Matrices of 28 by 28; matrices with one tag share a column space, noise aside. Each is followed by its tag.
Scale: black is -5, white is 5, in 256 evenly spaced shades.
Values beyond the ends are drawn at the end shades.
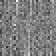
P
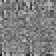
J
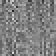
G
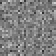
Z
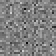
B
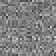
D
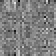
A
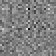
B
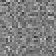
D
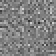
B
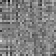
G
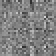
A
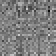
J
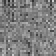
G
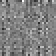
A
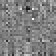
J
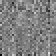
J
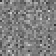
Z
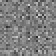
D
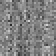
P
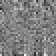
J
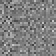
B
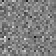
D
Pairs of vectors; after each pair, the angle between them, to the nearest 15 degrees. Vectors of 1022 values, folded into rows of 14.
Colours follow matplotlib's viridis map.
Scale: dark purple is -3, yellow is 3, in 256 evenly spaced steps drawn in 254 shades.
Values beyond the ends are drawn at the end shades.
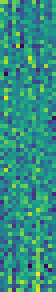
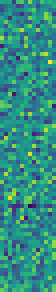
90 degrees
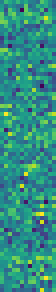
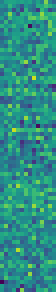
75 degrees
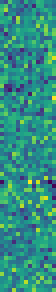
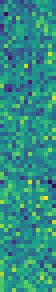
30 degrees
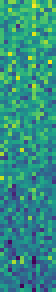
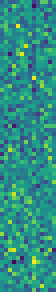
135 degrees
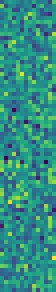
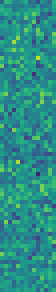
60 degrees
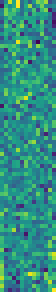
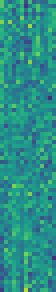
120 degrees
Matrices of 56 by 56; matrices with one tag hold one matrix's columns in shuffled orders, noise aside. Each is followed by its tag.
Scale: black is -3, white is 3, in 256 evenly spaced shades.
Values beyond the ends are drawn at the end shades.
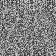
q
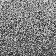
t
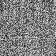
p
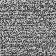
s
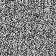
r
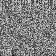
q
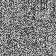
p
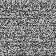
s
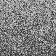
t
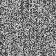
r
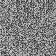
p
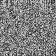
q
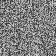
r
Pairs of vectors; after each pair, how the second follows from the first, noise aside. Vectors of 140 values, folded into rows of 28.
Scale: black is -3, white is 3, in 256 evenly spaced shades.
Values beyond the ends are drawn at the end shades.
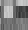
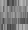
wrapped around, negated, shrunk.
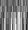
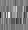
reversed, partly zeroed.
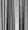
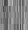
wrapped around, negated, shrunk.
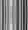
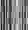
reversed.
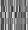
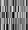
negated.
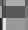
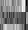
reversed.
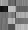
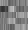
shrunk.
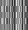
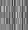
shrunk.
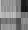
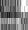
negated.
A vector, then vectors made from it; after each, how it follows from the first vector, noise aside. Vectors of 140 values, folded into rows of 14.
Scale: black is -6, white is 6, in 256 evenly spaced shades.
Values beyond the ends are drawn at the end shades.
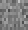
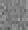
reversed, negated, shrunk.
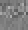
wrapped around, partly zeroed.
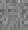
shrunk.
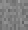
shrunk.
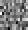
reversed, negated, scaled up.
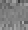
negated, partly zeroed.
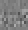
negated, partly zeroed.
